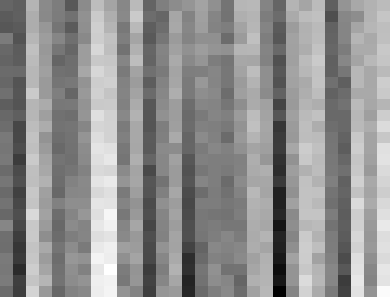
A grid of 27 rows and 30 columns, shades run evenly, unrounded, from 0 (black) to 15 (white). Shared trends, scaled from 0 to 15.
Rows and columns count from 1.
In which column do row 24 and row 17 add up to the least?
22
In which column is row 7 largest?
8
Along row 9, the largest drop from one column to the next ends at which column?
26
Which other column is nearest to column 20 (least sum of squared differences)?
25
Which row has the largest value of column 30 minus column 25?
27
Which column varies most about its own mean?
15
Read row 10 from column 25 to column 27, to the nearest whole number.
10 6 7
